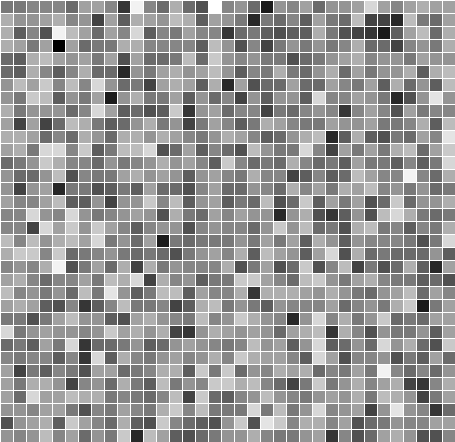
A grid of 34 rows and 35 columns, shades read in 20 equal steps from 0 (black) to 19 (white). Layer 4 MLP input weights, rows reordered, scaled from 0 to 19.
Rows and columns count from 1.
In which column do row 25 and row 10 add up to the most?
6
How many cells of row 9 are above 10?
12
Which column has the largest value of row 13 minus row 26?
15
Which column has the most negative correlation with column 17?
21
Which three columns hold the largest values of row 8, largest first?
34, 25, 3
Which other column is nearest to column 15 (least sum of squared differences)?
2
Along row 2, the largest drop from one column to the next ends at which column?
29
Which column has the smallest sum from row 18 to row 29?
33
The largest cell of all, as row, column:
1, 17
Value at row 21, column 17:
10
